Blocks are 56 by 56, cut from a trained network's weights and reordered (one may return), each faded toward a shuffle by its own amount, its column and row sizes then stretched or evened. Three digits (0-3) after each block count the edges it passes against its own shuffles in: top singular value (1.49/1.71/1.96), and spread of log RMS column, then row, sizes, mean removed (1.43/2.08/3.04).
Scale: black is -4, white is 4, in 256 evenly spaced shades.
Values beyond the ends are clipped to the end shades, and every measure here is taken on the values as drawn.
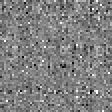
0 0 1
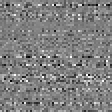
2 0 3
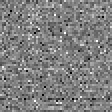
1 0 0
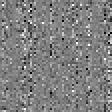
1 3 0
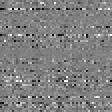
2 0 3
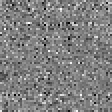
0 1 2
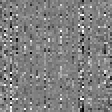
2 3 1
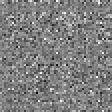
0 1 2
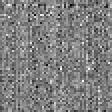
2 0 1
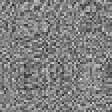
3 0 0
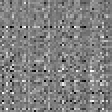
3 2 2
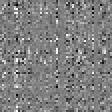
2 3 2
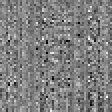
2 2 1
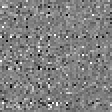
1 1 2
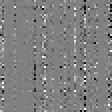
1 3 1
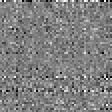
3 1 2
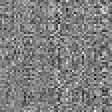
3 2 0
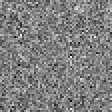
0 1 0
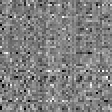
2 1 2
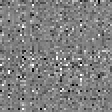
0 2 2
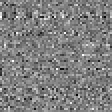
2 0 2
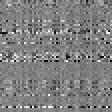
3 0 3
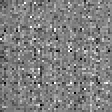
1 2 1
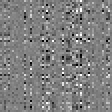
2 3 2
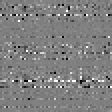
1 0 3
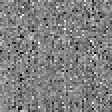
0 1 0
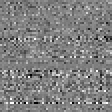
3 0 3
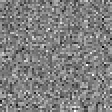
1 0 0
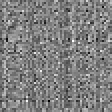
3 1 1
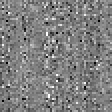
1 2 0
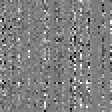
1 3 1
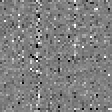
0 2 1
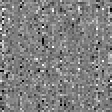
0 2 0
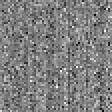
1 0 0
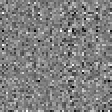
2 2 2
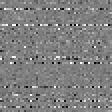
1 0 3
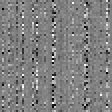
2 3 0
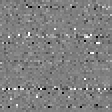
1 0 2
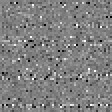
0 0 2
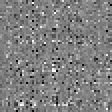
0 2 1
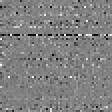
3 0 2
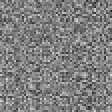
3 1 0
